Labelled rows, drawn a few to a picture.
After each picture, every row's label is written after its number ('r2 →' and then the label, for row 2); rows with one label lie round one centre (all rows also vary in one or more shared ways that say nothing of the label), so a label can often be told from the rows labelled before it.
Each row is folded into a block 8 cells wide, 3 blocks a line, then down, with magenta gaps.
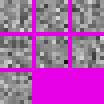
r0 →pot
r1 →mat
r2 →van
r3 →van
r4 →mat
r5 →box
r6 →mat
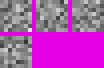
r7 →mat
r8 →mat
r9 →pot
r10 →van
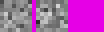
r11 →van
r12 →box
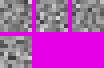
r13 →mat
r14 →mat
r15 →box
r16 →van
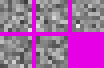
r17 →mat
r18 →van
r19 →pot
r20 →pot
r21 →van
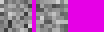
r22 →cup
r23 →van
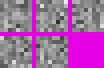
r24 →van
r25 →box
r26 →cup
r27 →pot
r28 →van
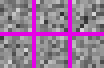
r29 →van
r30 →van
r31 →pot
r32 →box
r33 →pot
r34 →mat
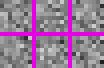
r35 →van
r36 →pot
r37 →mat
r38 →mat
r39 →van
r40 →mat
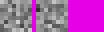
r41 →pot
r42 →van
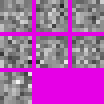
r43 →van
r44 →van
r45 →box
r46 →mat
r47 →cup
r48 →van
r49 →mat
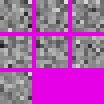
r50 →mat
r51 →mat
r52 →pot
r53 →van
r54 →van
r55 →box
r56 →mat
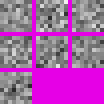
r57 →van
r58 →box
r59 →cup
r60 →van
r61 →pot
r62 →mat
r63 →pot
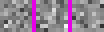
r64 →pot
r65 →cup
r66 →mat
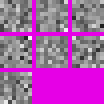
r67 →pot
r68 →mat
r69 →mat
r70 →mat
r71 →van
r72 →pot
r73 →box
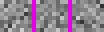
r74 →pot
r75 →pot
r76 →mat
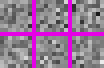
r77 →pot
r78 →mat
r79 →van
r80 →van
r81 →pot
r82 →cup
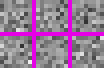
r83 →van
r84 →cup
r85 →pot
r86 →cup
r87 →mat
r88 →box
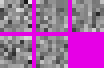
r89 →mat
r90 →cup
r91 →pot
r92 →pot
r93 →pot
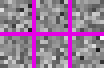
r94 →cup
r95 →mat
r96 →van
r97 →pot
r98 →box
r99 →mat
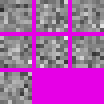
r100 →van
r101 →box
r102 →cup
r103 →cup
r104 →mat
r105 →box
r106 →mat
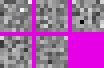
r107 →box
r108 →cup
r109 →cup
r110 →van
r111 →box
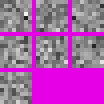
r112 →box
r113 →pot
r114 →mat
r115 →van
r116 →box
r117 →cup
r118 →van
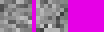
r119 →van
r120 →pot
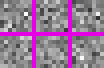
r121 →box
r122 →cup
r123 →box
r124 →box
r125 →van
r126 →box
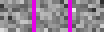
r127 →van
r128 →mat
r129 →cup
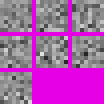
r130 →pot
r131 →pot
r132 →van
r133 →van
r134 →mat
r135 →pot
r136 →pot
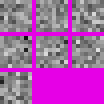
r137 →van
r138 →cup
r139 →van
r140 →mat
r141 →cup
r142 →box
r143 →van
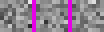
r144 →mat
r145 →van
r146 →van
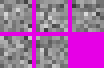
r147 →mat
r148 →van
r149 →van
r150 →mat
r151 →van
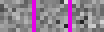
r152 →van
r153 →mat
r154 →cup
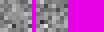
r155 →mat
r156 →cup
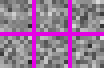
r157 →mat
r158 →mat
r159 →pot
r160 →mat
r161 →mat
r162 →box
